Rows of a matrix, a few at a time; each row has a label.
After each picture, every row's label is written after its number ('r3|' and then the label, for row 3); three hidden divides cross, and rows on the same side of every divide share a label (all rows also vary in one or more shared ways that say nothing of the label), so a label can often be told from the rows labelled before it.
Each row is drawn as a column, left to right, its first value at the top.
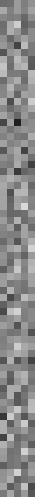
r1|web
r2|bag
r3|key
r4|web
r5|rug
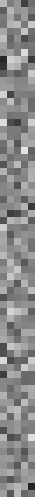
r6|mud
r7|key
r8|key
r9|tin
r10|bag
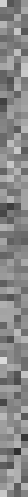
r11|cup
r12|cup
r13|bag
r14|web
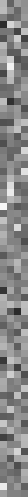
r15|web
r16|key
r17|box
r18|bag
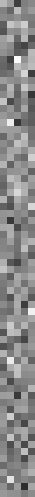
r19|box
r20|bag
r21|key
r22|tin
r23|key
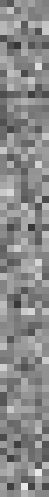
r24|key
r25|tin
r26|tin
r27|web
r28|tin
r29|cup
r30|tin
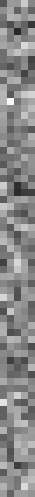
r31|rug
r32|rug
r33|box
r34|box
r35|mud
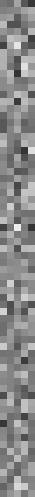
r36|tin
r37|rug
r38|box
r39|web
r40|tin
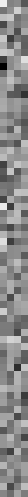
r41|rug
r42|bag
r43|web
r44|key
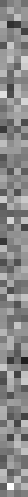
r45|bag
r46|web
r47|mud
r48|web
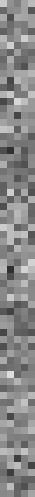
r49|box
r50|web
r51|rug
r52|rug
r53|box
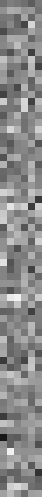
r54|web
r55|web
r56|web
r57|rug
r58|cup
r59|rug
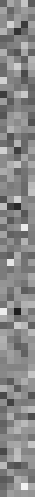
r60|tin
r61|cup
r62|box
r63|box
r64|key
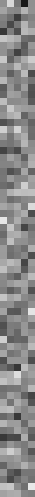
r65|web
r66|web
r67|web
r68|tin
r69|key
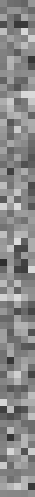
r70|rug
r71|web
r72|web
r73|mud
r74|mud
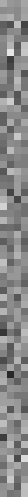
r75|web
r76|mud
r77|tin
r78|box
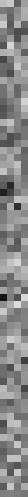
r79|bag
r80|box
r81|cup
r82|web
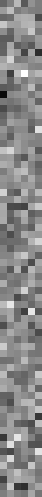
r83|key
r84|cup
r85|bag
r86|bag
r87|tin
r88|web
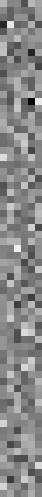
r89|box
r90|key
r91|rug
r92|bag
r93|cup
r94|rug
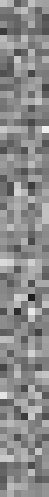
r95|box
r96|box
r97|web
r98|web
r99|cup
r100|web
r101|web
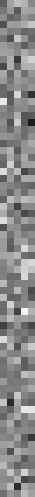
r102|rug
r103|cup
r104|mud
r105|key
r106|key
